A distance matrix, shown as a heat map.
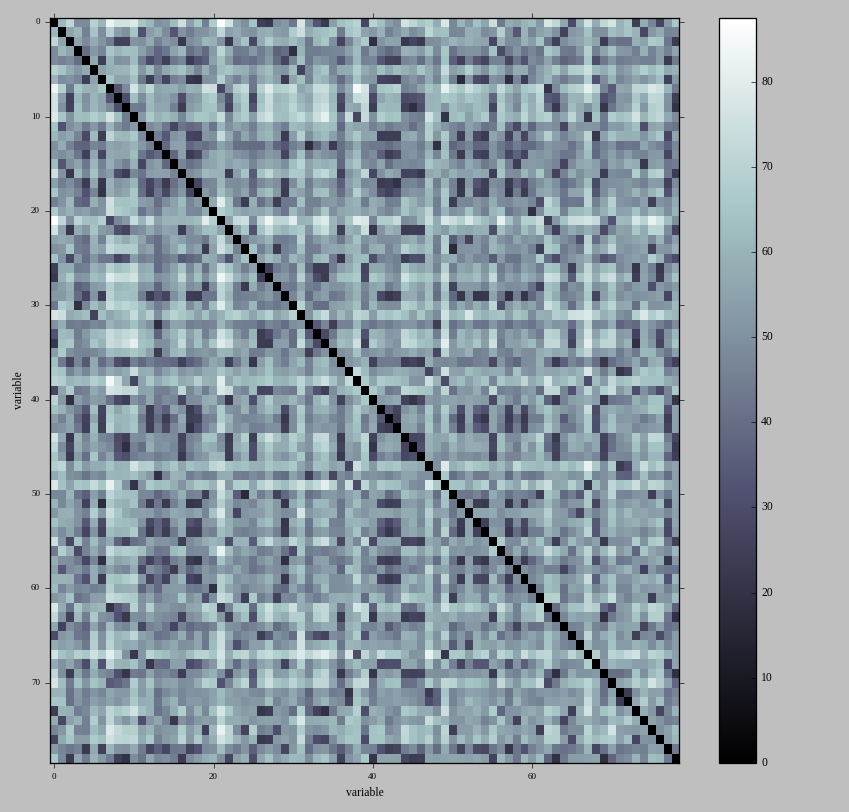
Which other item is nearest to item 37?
71
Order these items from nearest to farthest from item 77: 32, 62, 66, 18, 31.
18, 32, 66, 62, 31
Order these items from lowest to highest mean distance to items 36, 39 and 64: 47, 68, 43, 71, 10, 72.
43, 68, 71, 72, 10, 47
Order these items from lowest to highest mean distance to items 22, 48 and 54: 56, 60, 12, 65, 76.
12, 60, 65, 56, 76
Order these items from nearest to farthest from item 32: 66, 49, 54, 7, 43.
54, 43, 66, 7, 49
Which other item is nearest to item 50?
24
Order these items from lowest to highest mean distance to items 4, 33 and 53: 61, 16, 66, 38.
61, 66, 16, 38
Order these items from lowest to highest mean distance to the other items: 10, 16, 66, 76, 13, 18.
13, 18, 16, 66, 76, 10
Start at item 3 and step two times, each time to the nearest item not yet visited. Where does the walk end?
56
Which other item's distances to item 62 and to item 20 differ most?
7
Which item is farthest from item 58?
47
